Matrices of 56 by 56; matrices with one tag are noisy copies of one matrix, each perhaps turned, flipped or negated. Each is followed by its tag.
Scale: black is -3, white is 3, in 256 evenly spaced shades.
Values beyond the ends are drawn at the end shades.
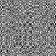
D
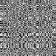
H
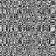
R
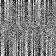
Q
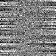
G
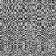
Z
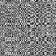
Z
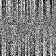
G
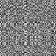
D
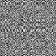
D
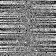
Q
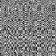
Z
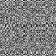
D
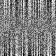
Q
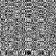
R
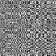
Z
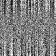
G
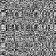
R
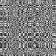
H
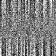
G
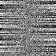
Q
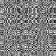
H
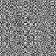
D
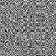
D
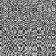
Z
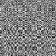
Z
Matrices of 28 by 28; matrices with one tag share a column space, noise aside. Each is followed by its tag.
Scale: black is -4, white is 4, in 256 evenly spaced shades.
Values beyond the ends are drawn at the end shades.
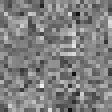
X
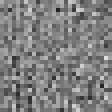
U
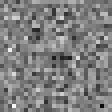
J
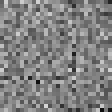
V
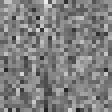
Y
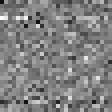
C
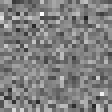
C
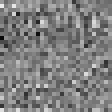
X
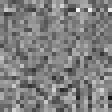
U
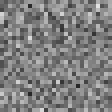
X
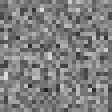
J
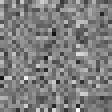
V
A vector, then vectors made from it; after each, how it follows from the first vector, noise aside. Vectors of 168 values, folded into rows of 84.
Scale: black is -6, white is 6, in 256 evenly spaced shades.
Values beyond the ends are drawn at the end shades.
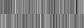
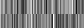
wrapped around, negated, scaled up.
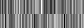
wrapped around, negated, scaled up.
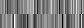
wrapped around, negated, scaled up.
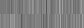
wrapped around, negated, shrunk.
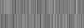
negated, shrunk.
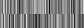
wrapped around, negated, scaled up.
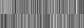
negated.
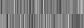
reversed.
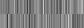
reversed.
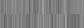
wrapped around, negated, shrunk.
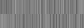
shrunk.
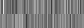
wrapped around, negated.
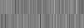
negated, shrunk.
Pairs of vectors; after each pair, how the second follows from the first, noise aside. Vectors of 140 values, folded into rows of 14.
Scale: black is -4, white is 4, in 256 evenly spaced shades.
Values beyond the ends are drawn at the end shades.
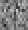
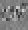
negated, partly zeroed.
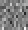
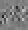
reversed, partly zeroed.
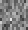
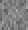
reversed, shrunk.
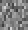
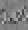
reversed, partly zeroed.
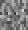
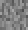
negated, shrunk.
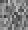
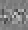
negated, partly zeroed.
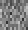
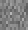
negated, shrunk.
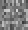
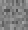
negated, shrunk.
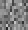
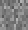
reversed, negated, shrunk.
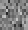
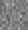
reversed, negated, shrunk.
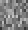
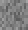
reversed, negated, shrunk.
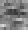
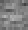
reversed, negated, shrunk.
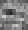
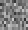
shuffled.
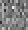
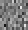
wrapped around, negated.
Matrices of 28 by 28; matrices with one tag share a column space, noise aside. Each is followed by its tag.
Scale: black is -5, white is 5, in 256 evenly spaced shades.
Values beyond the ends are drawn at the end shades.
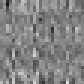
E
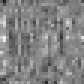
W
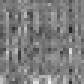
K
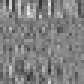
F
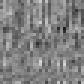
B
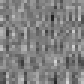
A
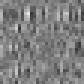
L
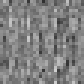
W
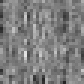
K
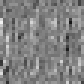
W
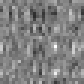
L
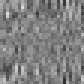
F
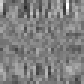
F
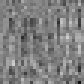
W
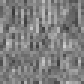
B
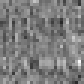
W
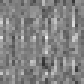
W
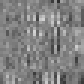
A
